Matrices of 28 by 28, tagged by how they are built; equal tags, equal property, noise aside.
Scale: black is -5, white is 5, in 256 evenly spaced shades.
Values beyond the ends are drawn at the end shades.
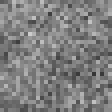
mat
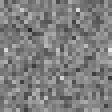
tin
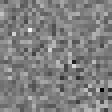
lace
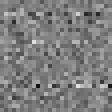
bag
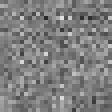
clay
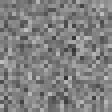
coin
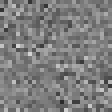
lace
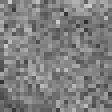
mat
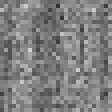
coin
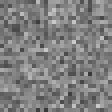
coin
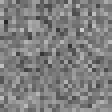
coin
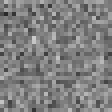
tin
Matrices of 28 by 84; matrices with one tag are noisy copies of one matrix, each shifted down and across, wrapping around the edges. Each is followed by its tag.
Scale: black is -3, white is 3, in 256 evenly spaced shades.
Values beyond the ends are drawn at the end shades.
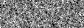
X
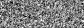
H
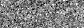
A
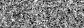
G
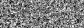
H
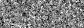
X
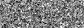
H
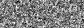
H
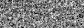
H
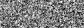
H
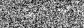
A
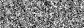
X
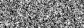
X
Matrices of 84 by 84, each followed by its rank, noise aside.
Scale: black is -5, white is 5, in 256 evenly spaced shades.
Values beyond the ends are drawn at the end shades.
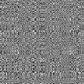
four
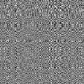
four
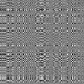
two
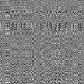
three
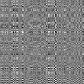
two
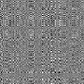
three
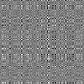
two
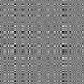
one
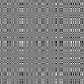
one
